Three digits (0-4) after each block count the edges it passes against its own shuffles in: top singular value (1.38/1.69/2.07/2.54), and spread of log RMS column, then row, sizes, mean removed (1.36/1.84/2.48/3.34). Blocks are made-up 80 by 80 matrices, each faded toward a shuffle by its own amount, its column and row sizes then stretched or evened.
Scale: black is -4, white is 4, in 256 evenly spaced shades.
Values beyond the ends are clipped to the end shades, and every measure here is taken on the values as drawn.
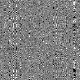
3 3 0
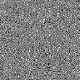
3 1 1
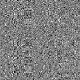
3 2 1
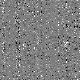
0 3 1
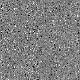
0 2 1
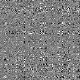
0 3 3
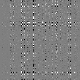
4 4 2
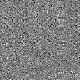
3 1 0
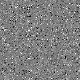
1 1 2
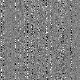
1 4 0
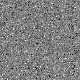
1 1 1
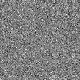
2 0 0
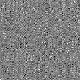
3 1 0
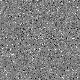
0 0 1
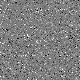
0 0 1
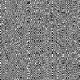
4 3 0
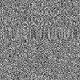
3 1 0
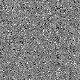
1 1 1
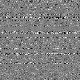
3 0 4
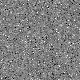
0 0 0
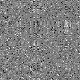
3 1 0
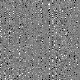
3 3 0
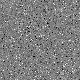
0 0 0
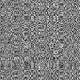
4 3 1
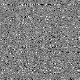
2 0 3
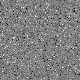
0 0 1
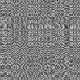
4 2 2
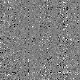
0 3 2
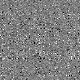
1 2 2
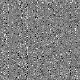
2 3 0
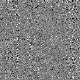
1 3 2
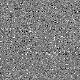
0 1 2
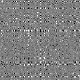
4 2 3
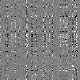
4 4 3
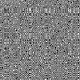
4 2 0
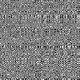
4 1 3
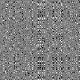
4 3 1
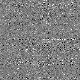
0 2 3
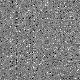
1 1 1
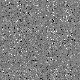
0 2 1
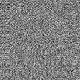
3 0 1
